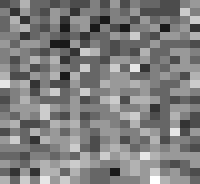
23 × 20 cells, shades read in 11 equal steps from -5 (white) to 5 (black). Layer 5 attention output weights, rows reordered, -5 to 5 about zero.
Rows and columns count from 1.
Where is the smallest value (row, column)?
23, 16
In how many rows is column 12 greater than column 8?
11
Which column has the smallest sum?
14
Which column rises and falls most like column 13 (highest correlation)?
17
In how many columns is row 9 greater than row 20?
8
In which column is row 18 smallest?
2
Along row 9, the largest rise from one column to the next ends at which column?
15
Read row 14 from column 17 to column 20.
1 -1 -1 0
